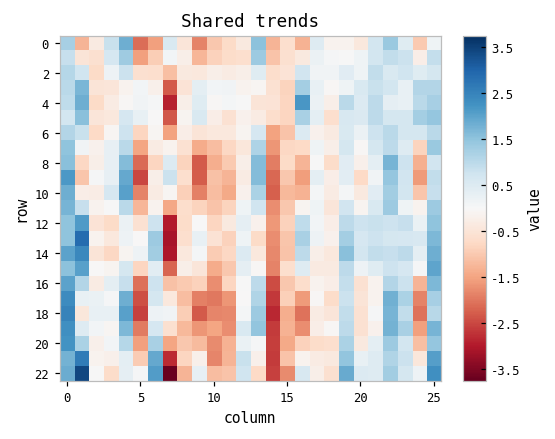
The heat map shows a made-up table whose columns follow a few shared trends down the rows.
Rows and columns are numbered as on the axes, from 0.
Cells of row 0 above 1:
4
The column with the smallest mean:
14
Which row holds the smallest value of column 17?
20
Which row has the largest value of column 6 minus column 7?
22
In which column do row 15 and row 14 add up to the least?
7
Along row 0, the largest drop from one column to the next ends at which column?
5
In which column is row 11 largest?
0
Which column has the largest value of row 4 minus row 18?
16
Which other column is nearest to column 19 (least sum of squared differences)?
23
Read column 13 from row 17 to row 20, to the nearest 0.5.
1 1.5 1.5 0
